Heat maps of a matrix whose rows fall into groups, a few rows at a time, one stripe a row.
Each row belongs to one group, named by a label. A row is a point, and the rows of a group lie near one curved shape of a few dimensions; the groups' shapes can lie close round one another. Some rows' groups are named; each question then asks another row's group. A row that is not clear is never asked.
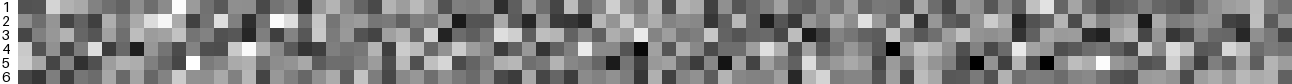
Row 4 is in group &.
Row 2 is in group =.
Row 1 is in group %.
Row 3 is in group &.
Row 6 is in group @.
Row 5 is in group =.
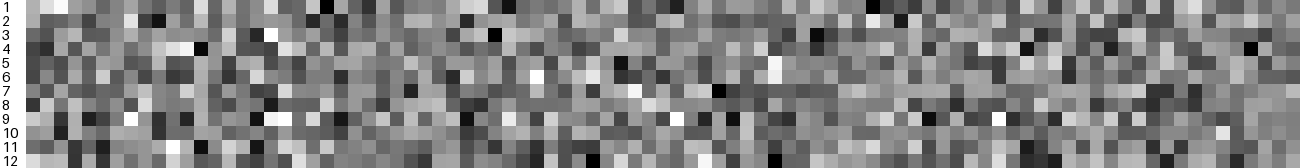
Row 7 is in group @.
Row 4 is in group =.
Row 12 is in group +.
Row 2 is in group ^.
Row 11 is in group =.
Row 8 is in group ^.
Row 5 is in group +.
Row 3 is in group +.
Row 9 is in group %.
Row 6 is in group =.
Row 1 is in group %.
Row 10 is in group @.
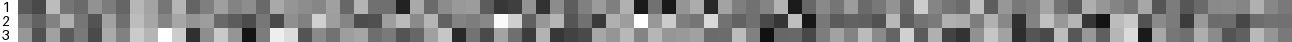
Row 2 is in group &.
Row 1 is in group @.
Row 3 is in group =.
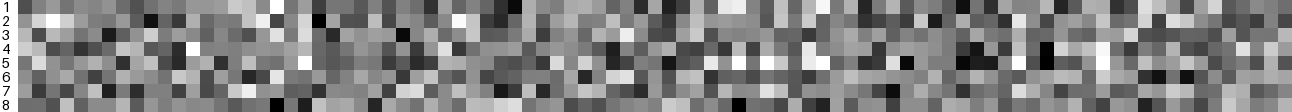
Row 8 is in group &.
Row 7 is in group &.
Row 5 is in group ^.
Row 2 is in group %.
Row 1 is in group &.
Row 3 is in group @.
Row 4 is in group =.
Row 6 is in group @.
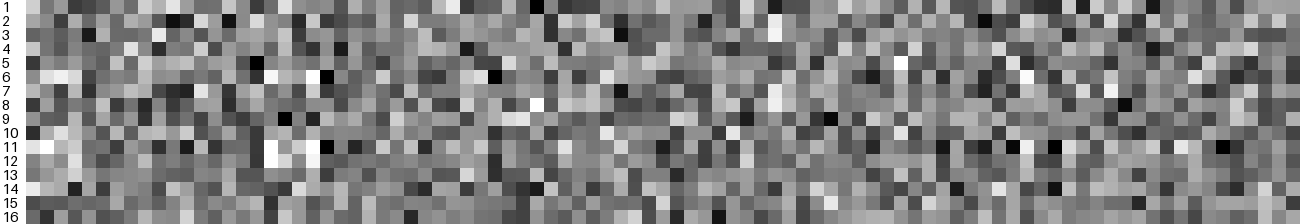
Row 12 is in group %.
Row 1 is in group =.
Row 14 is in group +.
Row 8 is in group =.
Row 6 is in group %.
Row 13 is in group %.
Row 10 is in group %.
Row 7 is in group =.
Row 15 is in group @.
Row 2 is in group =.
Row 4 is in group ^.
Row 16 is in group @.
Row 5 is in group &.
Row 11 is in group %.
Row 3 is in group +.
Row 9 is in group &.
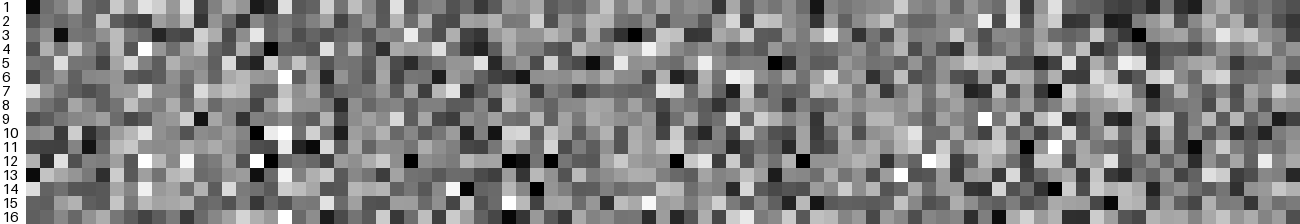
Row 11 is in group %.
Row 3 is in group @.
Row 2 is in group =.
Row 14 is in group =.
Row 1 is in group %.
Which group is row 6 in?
&
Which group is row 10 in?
%
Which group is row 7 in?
=
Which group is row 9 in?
=
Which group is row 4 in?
^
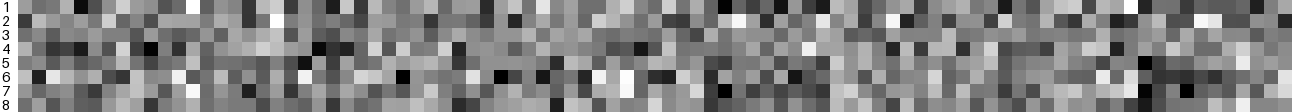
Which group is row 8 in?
^
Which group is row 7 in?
@
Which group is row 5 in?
^
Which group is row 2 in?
&
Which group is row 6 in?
@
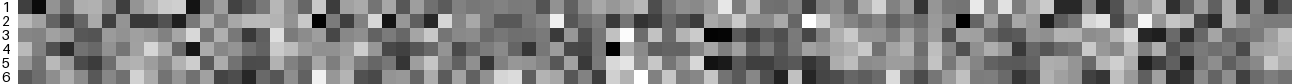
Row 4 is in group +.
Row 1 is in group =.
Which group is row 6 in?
&
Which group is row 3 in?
@
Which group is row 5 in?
@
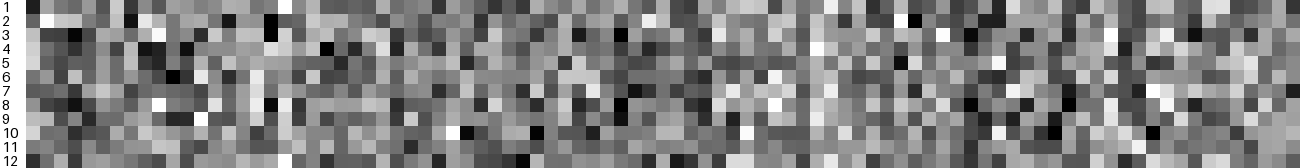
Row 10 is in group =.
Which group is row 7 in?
@
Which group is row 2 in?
^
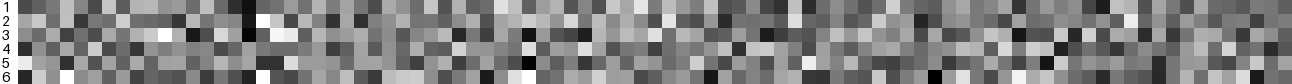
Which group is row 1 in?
&
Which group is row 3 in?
=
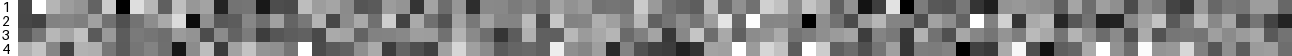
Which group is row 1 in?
^
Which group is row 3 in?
%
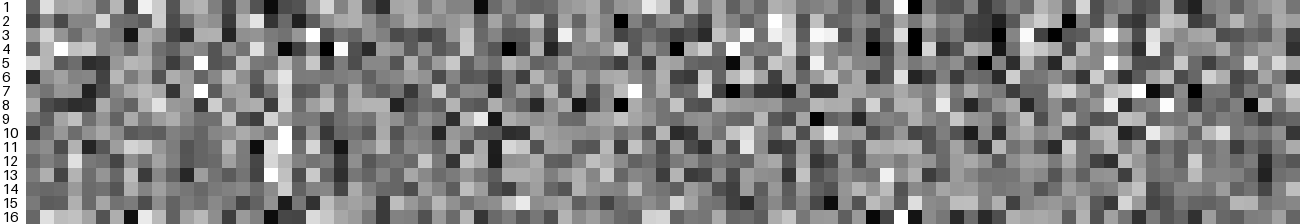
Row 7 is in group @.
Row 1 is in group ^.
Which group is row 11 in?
%
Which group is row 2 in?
+
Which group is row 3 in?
^
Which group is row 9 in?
+
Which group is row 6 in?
&
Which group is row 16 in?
^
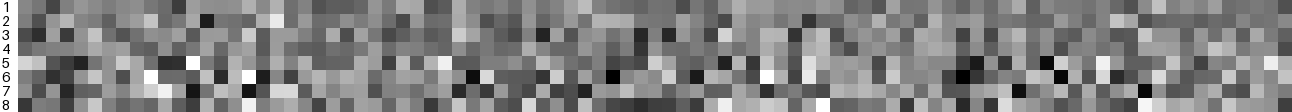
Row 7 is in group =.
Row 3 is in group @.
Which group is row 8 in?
@
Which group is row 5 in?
=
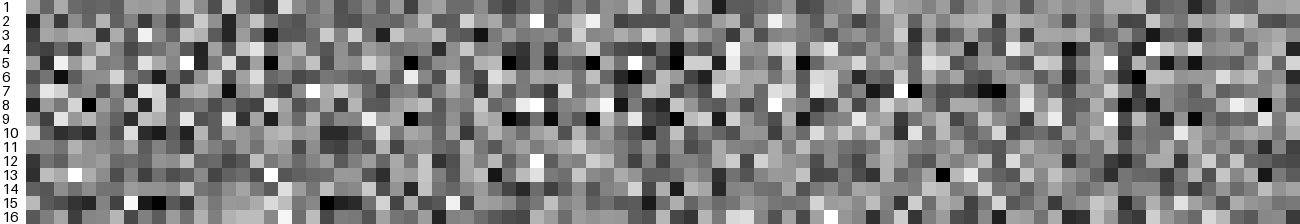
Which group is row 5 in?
@
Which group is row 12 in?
=
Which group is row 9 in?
@
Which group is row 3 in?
^
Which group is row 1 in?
@
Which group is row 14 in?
@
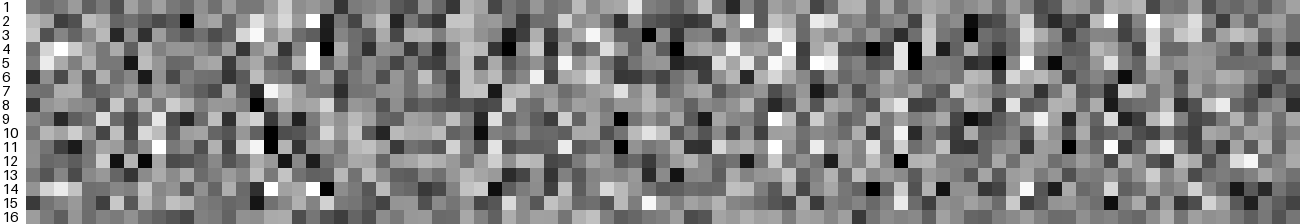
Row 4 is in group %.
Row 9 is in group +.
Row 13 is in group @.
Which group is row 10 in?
^
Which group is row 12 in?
&
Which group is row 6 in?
=
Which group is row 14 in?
%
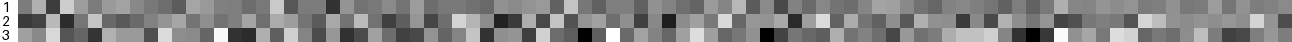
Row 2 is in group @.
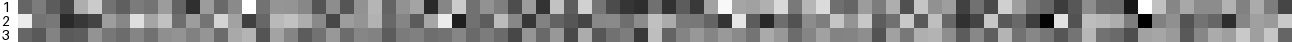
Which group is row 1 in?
@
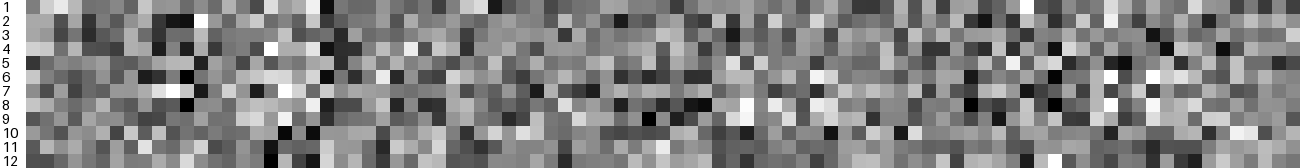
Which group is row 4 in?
%
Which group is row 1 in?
%
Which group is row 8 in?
^
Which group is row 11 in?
^
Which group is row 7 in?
=
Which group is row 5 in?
=
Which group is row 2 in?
=
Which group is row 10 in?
&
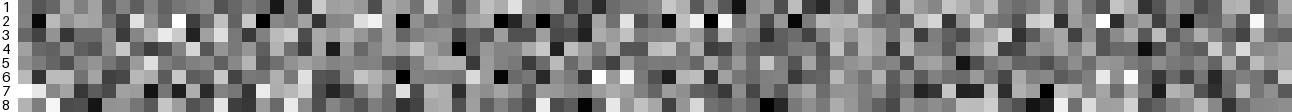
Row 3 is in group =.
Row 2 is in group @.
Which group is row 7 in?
%
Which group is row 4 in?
^
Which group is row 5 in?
+
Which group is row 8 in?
+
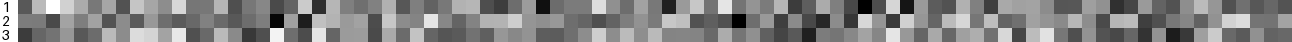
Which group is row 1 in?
%
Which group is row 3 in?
%
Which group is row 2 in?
&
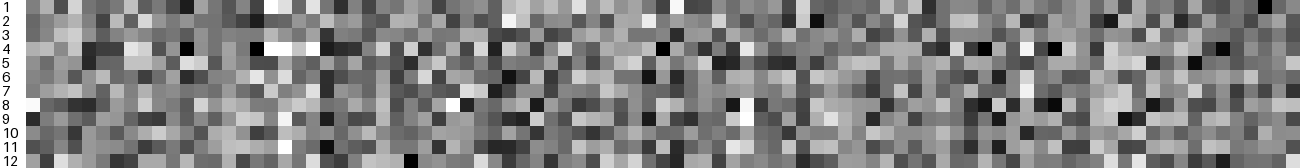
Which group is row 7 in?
%
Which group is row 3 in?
%
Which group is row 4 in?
%
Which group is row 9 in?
&
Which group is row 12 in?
@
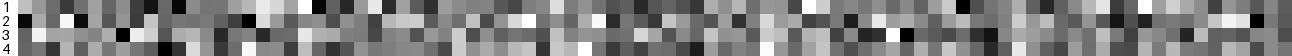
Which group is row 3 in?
^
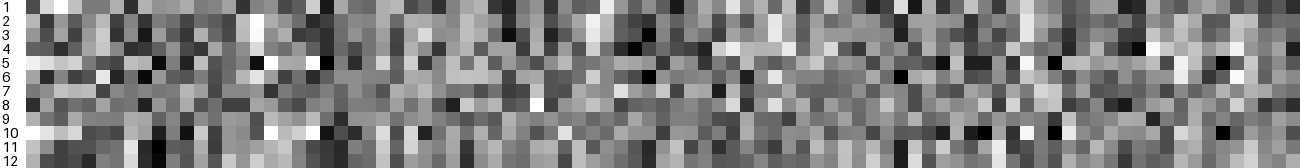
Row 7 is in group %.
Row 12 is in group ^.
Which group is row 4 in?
@
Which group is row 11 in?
^
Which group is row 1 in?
%
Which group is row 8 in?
=
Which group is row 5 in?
%
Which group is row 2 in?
&
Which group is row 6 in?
&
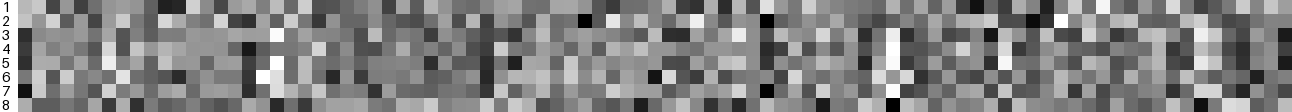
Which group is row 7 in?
&
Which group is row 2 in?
+
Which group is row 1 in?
=
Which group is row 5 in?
&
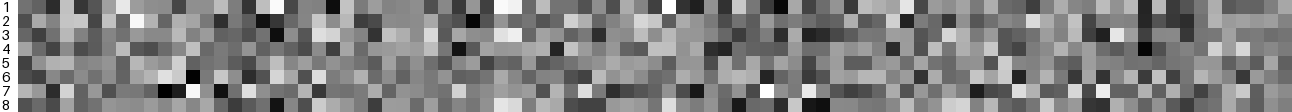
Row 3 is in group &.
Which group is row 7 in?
=
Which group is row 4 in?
^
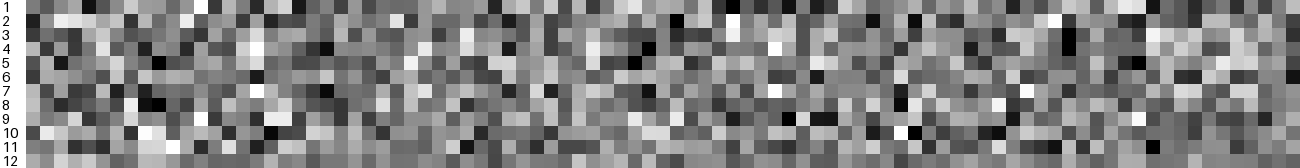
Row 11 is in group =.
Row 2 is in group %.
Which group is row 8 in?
^
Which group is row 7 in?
&
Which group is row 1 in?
@
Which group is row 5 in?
@
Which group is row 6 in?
&
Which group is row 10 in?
^
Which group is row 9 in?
@
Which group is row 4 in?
&
